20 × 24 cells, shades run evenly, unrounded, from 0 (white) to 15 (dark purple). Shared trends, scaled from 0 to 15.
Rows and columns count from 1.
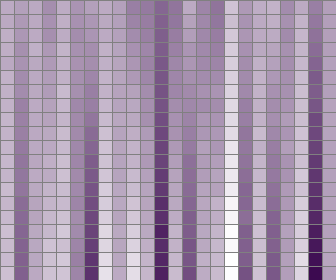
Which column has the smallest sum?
17
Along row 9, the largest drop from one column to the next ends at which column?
24
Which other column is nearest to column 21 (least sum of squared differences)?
15
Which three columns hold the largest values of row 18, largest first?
23, 12, 7
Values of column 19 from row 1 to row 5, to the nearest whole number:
5 5 5 5 5
